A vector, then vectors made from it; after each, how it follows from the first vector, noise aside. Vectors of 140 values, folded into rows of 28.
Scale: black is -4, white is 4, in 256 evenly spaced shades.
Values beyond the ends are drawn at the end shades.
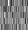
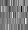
wrapped around, negated, partly zeroed.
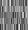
reversed.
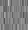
shrunk.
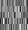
wrapped around.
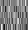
wrapped around.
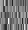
wrapped around.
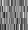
reversed.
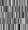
reversed, negated.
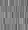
shrunk.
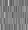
shrunk.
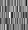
wrapped around.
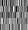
wrapped around.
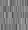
shrunk.
